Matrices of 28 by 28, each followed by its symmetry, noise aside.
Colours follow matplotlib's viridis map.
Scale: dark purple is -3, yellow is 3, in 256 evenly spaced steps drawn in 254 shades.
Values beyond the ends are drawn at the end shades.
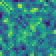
symmetric.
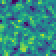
no symmetry.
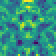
mirrored left to right.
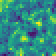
symmetric.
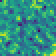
symmetric.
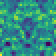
mirrored left to right.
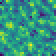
symmetric across the other diagonal.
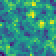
symmetric across the other diagonal.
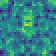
mirrored left to right.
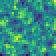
antisymmetric.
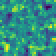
antisymmetric.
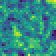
no symmetry.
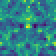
mirrored left to right.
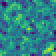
symmetric.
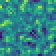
symmetric.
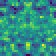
mirrored left to right.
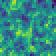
no symmetry.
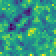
symmetric.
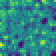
symmetric.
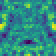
mirrored left to right.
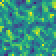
no symmetry.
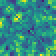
symmetric.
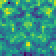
mirrored left to right.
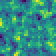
antisymmetric.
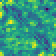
symmetric across the other diagonal.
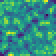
same after a half turn.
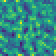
symmetric across the other diagonal.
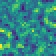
same after a half turn.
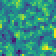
no symmetry.
